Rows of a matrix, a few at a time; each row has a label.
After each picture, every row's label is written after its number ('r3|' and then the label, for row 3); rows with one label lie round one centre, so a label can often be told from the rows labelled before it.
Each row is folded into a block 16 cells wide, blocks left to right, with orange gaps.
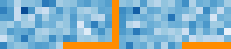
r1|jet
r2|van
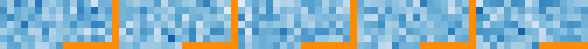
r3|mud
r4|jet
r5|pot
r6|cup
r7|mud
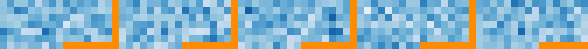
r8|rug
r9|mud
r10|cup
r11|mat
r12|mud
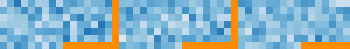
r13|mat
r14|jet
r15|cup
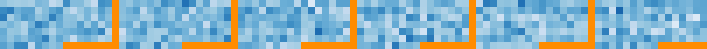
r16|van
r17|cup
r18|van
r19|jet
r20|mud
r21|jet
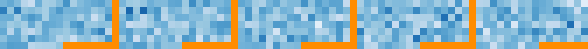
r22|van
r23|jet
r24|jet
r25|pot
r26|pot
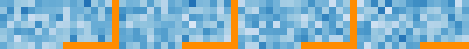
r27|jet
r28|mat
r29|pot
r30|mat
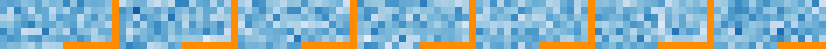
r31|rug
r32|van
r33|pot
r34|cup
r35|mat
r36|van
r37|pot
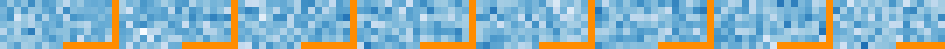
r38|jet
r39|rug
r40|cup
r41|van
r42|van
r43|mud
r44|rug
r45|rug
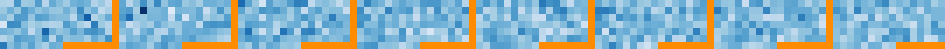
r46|pot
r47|jet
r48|rug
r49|mud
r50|mud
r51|van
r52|mud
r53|jet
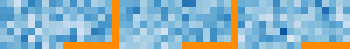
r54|jet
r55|cup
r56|mud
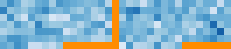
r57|mud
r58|cup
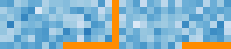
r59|pot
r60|mat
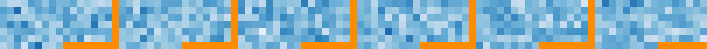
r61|cup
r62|jet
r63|rug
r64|jet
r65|pot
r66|mud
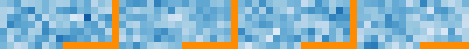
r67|pot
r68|mud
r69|rug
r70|mud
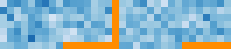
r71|mud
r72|pot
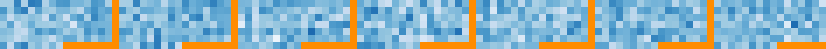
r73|mat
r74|mat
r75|jet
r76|van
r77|jet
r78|pot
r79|mat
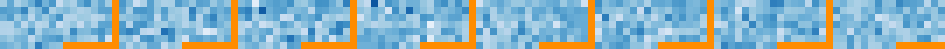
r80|jet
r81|rug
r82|jet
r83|mat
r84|pot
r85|mud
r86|van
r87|mud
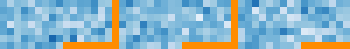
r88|jet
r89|mud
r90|mud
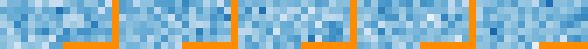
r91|pot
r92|cup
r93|jet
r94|pot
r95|cup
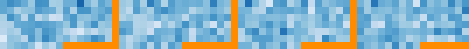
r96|mud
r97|mat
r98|mud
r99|mat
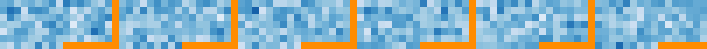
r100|cup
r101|jet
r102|cup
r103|van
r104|jet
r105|mat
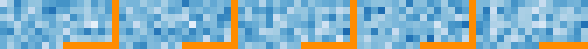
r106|mat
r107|mat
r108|rug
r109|jet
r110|jet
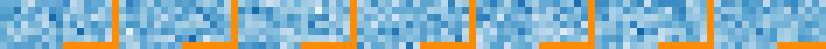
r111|van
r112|pot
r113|van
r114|mat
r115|mud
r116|mud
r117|mud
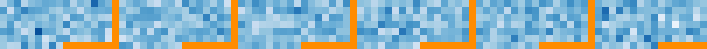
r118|mat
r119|pot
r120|mat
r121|rug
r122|mat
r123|jet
